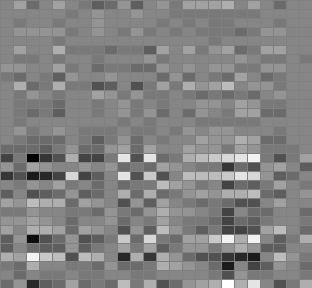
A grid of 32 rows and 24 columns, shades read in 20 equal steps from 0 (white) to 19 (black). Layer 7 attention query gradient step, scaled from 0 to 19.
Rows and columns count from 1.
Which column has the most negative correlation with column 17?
3
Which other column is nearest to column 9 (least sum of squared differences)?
14
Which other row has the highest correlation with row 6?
8
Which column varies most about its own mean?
18
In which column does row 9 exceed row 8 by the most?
5
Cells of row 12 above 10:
1
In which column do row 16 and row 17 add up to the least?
19
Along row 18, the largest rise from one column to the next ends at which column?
11
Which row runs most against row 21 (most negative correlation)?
32
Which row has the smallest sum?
27
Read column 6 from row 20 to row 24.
3 10 8 11 10
